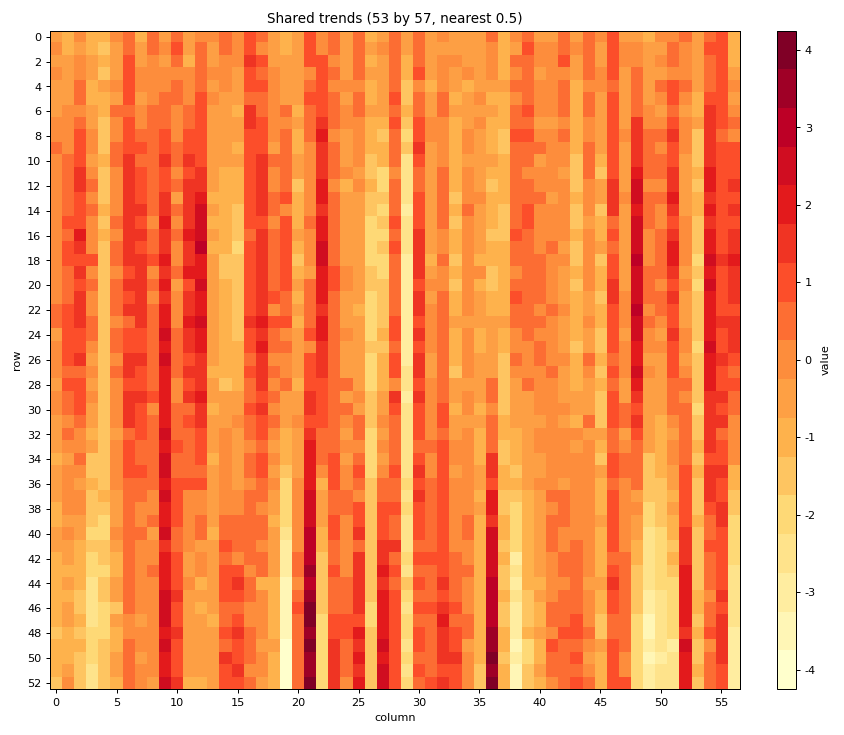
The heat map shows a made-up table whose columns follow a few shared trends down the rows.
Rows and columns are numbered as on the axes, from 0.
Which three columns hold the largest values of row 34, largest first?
9, 21, 36
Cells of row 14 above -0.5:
37
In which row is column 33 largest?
50
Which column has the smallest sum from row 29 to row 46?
29
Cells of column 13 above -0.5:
3
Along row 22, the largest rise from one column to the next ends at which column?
30
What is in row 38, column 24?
0.5
